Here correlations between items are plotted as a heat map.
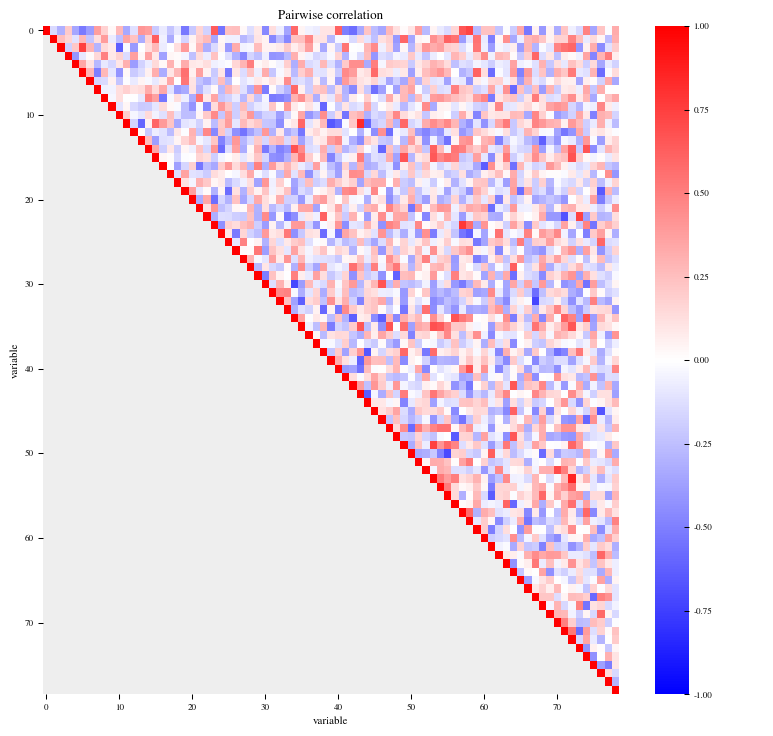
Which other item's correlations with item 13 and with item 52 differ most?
70
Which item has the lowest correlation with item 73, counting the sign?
71
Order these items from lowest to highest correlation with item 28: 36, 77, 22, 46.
36, 46, 77, 22
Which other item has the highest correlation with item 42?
64
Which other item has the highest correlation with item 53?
72
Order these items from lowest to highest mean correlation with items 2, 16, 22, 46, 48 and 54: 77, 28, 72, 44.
77, 44, 72, 28
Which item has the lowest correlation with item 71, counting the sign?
22
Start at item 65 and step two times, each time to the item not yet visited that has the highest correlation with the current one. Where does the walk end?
76
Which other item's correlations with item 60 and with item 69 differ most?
16
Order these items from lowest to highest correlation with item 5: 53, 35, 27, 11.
27, 11, 35, 53
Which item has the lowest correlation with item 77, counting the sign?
75
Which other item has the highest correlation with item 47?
35
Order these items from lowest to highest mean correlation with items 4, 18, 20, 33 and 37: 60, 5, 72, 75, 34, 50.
34, 60, 72, 50, 5, 75
